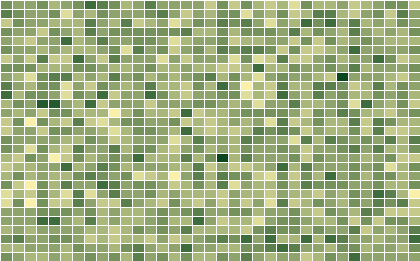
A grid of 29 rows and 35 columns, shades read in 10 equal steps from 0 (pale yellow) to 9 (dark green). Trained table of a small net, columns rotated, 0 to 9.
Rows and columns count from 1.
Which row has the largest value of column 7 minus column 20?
7
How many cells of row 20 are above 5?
4
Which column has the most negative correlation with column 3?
32
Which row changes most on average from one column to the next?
23
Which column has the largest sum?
24
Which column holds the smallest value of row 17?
3
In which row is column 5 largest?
12
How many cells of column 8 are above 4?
10
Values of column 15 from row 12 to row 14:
4 2 5
